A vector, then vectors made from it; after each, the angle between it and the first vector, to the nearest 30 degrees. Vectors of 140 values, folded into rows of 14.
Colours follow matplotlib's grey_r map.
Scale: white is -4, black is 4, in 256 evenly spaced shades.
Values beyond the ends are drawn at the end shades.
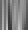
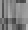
120 degrees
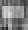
120 degrees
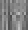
30 degrees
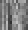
30 degrees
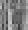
150 degrees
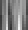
30 degrees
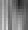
60 degrees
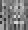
60 degrees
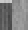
60 degrees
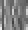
120 degrees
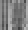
150 degrees
